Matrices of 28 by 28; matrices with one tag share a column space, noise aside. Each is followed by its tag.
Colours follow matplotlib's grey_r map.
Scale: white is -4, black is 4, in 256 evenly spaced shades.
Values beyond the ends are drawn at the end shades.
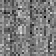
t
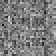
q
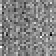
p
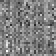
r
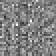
p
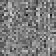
r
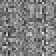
p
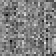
r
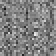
p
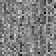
t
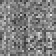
q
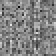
r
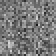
r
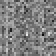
p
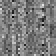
t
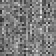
t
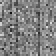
p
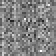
p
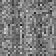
t
